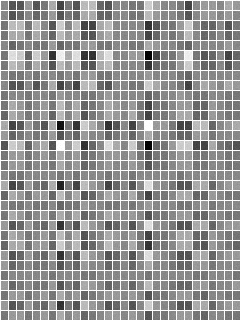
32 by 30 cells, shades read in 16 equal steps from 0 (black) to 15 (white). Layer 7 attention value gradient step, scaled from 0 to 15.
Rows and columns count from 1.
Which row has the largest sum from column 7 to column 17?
15
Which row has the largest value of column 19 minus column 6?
13
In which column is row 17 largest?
8
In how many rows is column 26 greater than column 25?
4
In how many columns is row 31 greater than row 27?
10
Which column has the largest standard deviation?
19
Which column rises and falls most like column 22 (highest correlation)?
27
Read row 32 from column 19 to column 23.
5 7 7 8 9
